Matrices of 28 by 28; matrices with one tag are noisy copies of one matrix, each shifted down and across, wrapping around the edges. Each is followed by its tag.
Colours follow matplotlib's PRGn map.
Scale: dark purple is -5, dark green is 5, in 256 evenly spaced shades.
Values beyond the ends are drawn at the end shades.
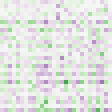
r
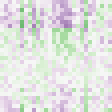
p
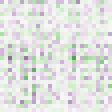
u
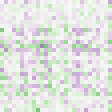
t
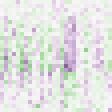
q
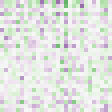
u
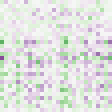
t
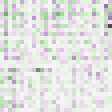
u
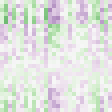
q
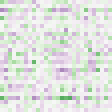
r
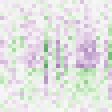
p
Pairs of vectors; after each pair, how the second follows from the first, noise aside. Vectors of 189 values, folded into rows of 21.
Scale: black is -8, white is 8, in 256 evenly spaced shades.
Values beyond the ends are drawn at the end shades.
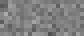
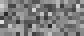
negated, scaled up.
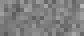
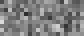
reversed, scaled up.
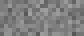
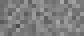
shuffled.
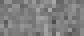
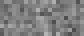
copied.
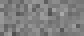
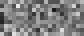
negated, scaled up.
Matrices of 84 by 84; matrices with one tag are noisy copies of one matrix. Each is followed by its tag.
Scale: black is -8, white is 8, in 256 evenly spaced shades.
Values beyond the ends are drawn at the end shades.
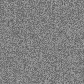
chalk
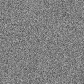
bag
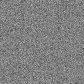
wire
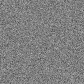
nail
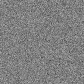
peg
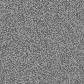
wire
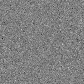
nail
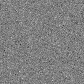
nail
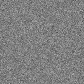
nail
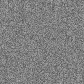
chalk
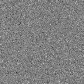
peg
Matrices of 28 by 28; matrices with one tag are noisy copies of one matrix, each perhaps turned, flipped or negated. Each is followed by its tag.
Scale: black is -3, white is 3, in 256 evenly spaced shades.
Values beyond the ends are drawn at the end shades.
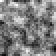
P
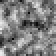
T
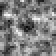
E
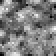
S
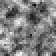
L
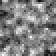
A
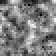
T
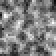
A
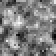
L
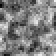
P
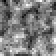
P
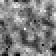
P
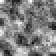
S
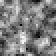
L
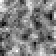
A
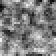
P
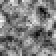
L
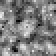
E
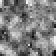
S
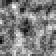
E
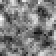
L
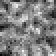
A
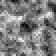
E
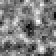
E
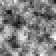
L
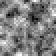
L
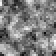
S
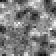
S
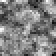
S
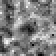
E
